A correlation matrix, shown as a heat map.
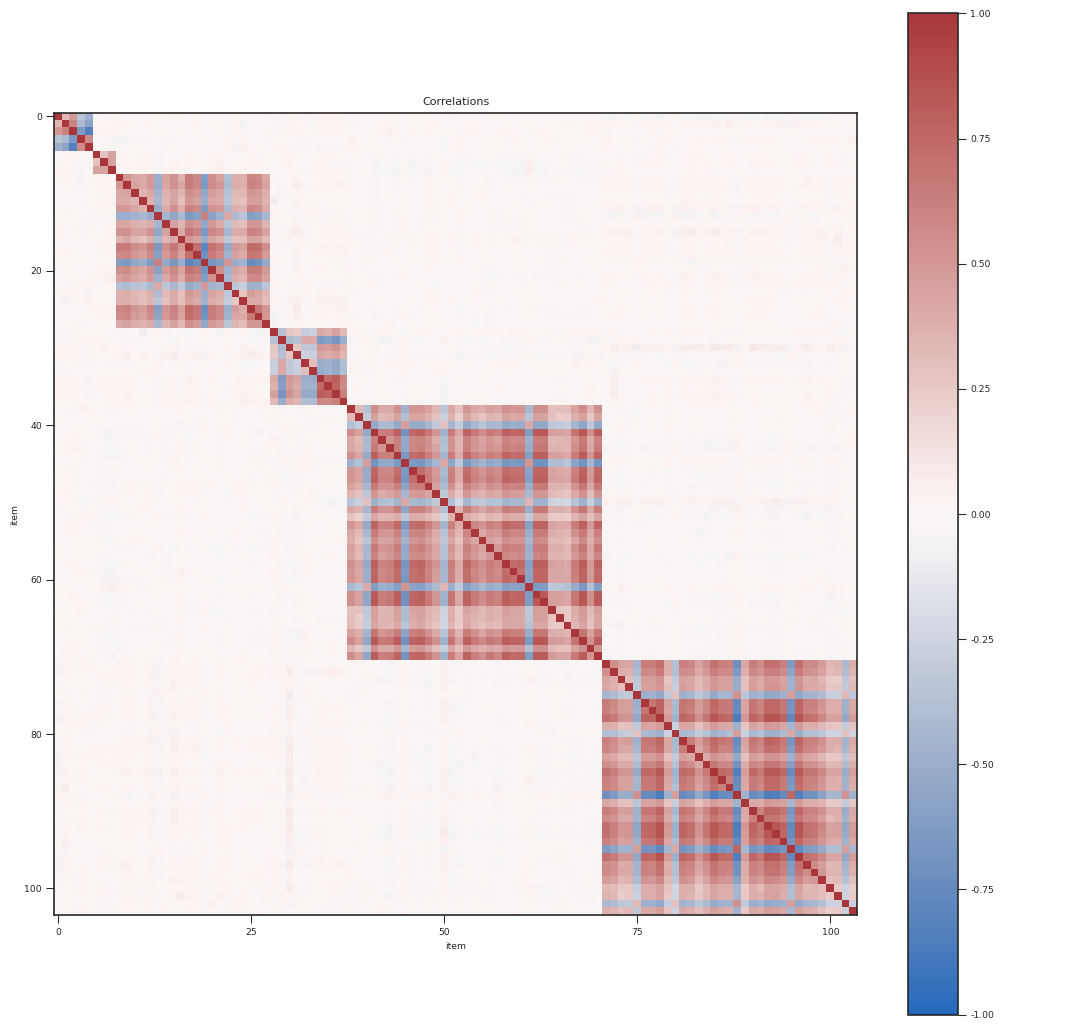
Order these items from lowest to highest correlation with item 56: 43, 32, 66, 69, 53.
32, 66, 69, 43, 53
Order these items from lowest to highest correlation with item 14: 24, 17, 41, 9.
41, 24, 9, 17
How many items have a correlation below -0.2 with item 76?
5
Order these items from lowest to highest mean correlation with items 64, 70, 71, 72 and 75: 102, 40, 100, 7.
40, 102, 7, 100
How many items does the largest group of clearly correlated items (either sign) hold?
33
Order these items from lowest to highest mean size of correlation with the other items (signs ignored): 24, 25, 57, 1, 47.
1, 24, 25, 57, 47
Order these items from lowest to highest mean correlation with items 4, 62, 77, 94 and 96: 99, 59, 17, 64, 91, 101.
17, 64, 59, 101, 99, 91
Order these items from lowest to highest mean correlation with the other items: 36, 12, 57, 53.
36, 12, 57, 53
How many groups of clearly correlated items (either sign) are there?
6
